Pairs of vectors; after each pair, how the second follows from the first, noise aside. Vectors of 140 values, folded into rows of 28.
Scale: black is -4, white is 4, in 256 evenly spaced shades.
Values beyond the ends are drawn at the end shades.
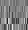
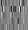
reversed, partly zeroed.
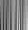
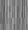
wrapped around, negated, shrunk.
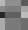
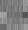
reversed, shrunk.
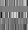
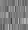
wrapped around, shrunk.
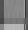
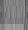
shrunk.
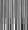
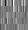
reversed, partly zeroed.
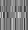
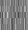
negated, shrunk.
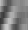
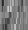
wrapped around, partly zeroed.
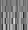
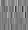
reversed, partly zeroed.
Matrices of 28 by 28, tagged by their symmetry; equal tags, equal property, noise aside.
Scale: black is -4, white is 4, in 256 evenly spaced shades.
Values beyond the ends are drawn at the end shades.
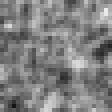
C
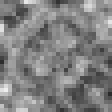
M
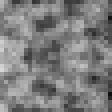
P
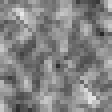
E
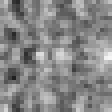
P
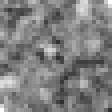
M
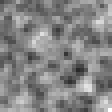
M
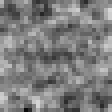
E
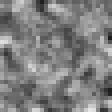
C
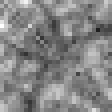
M
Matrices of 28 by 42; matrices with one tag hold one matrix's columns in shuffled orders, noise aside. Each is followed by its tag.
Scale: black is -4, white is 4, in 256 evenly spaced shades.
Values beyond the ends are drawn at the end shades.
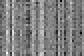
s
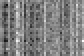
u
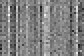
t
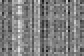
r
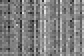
r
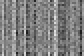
s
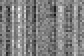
t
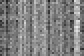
r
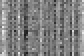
s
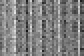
r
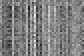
t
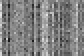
u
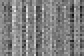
t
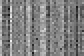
t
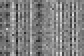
u
